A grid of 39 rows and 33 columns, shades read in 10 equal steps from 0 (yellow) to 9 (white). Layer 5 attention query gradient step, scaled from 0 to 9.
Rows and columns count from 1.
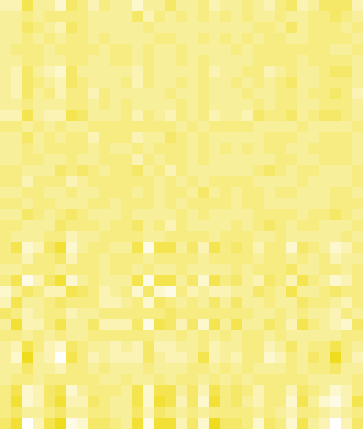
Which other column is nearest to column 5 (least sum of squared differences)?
18
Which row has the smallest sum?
39
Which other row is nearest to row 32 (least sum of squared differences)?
7
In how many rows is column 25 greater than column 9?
8
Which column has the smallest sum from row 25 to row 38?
2
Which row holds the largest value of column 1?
27
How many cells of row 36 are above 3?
23
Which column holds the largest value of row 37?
31
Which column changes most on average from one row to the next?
6
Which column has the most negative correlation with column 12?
29
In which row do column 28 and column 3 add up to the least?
33
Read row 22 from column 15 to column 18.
5 4 4 4
